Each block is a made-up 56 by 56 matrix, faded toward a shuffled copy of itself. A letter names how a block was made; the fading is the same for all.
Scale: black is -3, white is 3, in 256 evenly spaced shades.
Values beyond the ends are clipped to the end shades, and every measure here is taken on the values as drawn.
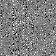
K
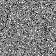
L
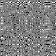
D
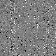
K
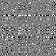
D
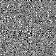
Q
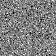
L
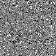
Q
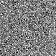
L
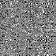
Q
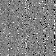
K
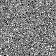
L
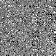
Q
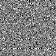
Q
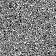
L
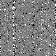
K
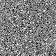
L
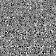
Q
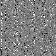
K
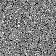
L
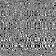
D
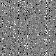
K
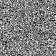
L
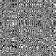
D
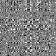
D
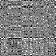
D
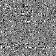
Q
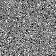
L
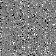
K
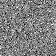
L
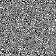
Q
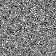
L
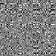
D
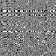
D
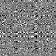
D
